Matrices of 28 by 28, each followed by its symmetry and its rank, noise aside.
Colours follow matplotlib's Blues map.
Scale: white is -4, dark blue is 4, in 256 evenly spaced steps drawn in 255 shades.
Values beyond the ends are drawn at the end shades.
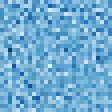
antisymmetric, rank eight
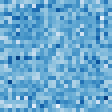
no symmetry, rank six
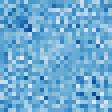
symmetric, rank eight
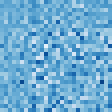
no symmetry, rank six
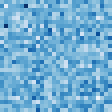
symmetric, rank eight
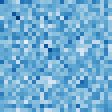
symmetric, rank six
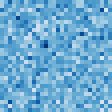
symmetric, rank seven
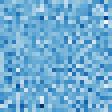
no symmetry, rank eight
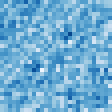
symmetric, rank eight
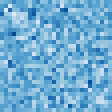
symmetric, rank eight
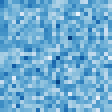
symmetric, rank eight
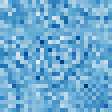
symmetric, rank eight
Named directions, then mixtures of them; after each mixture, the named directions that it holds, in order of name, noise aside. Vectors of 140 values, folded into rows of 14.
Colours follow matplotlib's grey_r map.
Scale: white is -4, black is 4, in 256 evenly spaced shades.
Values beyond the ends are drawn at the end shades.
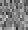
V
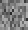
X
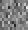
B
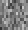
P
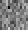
B, P, X.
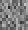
B, V.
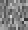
P, V, X.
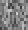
P.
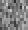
B, P, V.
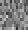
V.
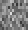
B, X.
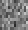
B, P, X.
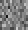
B, V.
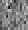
B, P.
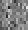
B, P.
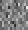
B.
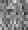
P.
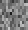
P, X.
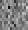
B.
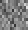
B, X.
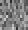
V.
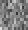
P.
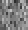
B, P, V.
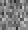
P, V.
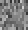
V.
